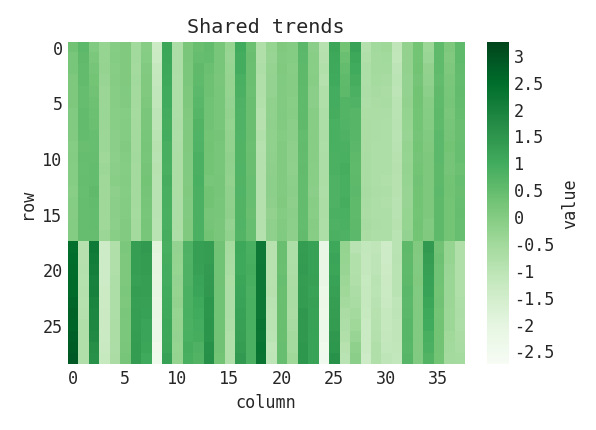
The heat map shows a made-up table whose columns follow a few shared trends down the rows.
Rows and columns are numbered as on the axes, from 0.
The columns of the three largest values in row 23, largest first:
0, 18, 2
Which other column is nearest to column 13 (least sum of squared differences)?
22
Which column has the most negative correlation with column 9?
31
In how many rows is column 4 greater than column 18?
18
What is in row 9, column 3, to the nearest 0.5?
-0.5
